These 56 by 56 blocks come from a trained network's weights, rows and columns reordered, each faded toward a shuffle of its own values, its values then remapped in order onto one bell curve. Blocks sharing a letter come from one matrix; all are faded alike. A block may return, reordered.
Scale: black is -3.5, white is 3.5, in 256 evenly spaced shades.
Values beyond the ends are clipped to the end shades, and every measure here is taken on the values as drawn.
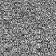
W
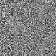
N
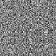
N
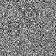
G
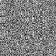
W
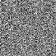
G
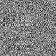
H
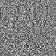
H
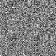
W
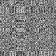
N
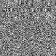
W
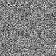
H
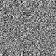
G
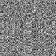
H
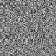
N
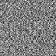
H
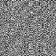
W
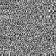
W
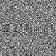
H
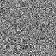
H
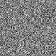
G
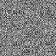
N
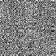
H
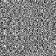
N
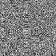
W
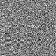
H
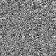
N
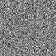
W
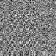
N
